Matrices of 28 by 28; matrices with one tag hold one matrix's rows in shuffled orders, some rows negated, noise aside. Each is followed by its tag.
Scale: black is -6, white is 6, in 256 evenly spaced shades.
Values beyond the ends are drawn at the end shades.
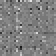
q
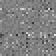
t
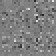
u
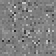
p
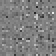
u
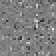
u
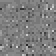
t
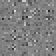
p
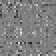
q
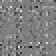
q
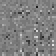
u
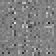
p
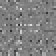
q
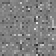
u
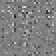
p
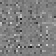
q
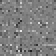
q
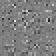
p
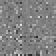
q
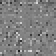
q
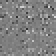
t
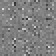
p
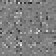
q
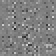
p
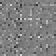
q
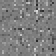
u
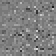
u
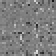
u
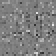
u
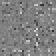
u
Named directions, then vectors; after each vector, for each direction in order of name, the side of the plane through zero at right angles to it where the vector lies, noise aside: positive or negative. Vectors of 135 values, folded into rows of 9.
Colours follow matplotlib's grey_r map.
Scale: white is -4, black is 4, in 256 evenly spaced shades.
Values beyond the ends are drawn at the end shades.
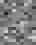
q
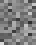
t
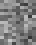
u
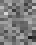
negative, negative, positive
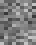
positive, positive, negative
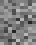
negative, positive, negative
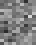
negative, negative, negative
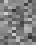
negative, positive, positive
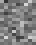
positive, negative, negative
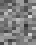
negative, negative, negative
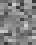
positive, positive, positive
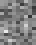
positive, positive, positive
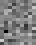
negative, negative, negative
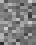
positive, negative, positive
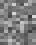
positive, negative, positive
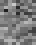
positive, negative, positive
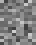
positive, negative, negative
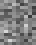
positive, positive, positive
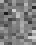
positive, positive, negative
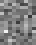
positive, positive, positive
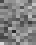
negative, positive, negative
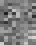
positive, positive, negative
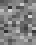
negative, negative, negative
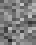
negative, positive, negative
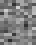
negative, negative, negative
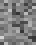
negative, negative, positive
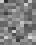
positive, negative, negative
